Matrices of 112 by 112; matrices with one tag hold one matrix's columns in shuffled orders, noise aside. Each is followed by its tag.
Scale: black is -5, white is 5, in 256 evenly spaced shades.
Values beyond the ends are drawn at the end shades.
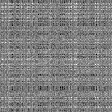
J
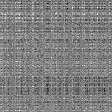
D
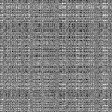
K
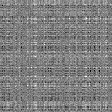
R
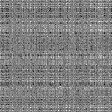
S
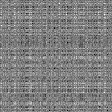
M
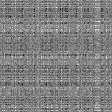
S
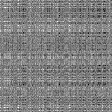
S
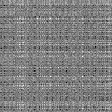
R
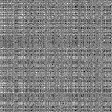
M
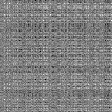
K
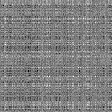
R
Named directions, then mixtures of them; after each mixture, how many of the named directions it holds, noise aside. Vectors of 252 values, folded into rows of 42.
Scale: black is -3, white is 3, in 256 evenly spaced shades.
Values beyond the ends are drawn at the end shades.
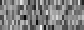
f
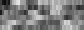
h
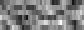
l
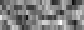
one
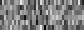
one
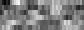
one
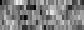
three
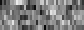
three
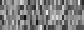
one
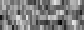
two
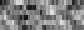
three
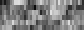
two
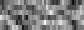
one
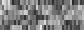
three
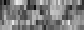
two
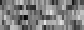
two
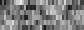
three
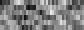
three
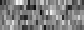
three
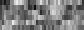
two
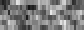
two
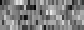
three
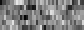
three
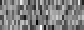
one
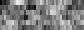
three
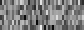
one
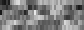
one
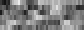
one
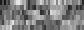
two
